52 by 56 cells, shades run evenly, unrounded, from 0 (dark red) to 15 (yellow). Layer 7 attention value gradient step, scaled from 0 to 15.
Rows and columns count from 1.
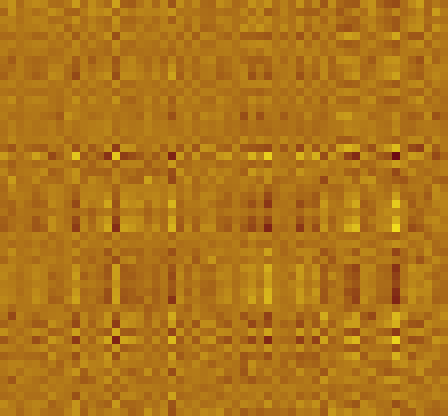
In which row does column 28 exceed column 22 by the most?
20
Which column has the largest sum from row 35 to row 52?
34
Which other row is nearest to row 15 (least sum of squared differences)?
12
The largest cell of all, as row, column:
29, 50
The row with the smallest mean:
19
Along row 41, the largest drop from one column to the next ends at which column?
15
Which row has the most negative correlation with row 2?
7
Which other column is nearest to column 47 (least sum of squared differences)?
2
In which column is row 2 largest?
55
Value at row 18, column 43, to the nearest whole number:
6
